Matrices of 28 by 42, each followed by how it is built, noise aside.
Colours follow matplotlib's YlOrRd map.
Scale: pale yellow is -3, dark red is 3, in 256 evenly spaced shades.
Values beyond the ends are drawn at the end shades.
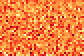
uneven rows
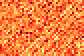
Hankel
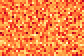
repeating columns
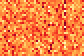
uneven columns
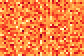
repeating rows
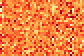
uneven columns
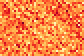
Toeplitz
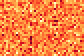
uneven columns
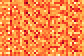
repeating rows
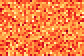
repeating columns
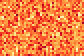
repeating columns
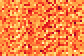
repeating rows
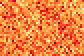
Toeplitz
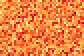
repeating columns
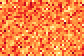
Hankel
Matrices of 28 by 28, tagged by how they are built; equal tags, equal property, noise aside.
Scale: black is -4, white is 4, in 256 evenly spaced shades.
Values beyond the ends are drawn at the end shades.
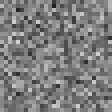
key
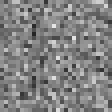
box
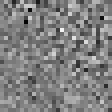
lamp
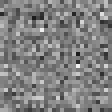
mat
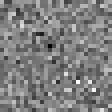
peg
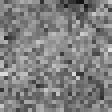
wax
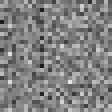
box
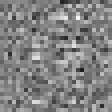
mat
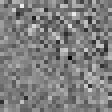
lamp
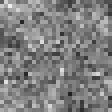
wax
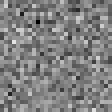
key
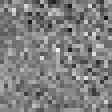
lamp
